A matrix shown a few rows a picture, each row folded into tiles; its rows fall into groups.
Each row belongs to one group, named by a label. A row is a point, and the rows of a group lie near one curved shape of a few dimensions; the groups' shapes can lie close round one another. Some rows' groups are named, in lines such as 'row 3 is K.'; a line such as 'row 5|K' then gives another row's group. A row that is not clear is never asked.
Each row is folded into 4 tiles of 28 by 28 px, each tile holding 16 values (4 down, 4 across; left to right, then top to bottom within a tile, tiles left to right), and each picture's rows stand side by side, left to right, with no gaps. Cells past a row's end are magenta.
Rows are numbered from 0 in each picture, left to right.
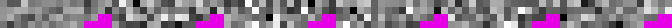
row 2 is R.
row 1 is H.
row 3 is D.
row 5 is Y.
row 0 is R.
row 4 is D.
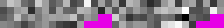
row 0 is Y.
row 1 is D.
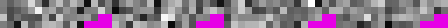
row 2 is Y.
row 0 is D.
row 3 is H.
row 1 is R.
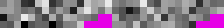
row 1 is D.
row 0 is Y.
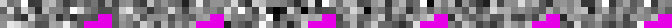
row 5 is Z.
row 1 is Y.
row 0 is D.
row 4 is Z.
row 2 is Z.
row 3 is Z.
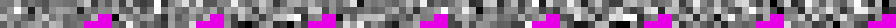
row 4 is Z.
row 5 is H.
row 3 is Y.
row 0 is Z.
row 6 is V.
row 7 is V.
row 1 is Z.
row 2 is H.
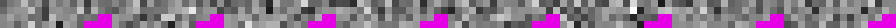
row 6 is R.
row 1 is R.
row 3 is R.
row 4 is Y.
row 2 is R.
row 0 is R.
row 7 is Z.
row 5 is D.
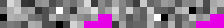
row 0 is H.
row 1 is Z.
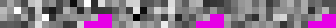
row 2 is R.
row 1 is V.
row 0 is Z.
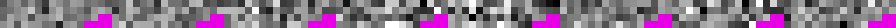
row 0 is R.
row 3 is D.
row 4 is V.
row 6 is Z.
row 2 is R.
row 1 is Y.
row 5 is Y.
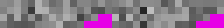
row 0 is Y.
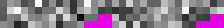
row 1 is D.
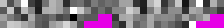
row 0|D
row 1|Z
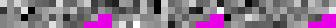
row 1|R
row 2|Y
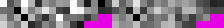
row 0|V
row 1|V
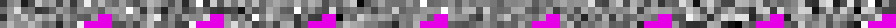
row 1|Z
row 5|D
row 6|H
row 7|Z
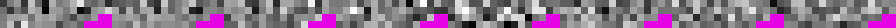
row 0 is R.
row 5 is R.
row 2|Z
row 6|V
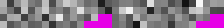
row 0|V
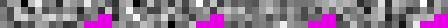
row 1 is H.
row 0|H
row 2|Y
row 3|Z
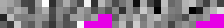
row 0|Z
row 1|R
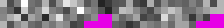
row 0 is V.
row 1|Y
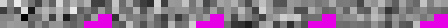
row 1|Z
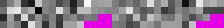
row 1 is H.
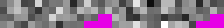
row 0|Y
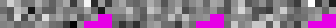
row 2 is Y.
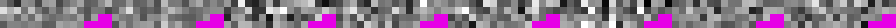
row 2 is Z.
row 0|R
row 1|Y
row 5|R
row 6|R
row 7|D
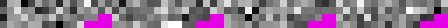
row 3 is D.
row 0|H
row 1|D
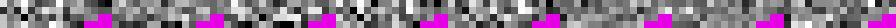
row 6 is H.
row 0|V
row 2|H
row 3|V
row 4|V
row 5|Y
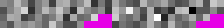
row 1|Z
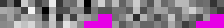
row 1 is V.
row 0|R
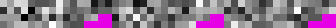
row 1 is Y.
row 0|V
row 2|D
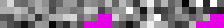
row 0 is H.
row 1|Z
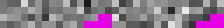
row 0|R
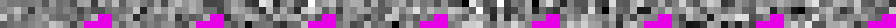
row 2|Y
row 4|R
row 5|R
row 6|H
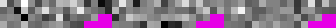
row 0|V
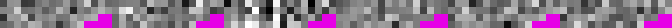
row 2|R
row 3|R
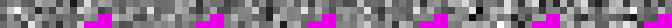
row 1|R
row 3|R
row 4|V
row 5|D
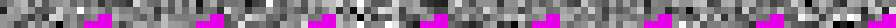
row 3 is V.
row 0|R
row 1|R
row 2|Y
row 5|R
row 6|D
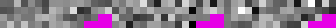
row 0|Y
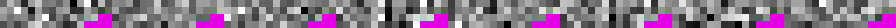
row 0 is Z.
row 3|Z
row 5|Z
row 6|H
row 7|Y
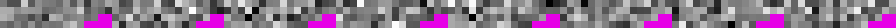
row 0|R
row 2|V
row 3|D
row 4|V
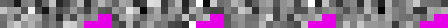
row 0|R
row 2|Z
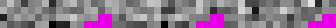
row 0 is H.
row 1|H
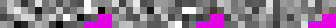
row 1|D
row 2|Z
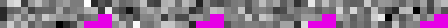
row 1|D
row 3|Z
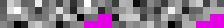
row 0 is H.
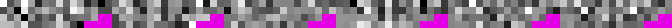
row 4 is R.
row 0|V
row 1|Z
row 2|Y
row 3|R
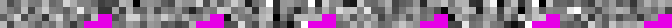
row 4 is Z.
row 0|V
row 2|Z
